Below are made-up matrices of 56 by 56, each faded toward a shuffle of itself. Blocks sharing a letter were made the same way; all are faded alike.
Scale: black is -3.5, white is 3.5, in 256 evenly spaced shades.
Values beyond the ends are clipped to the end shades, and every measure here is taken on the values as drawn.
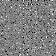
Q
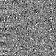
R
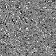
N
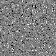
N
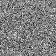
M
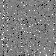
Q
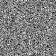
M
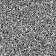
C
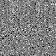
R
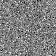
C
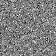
C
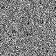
M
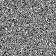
C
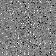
N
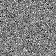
C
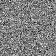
M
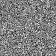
M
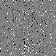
Q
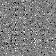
N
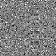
R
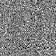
R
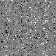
Q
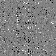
Q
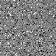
R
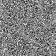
M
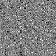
R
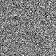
M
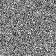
M
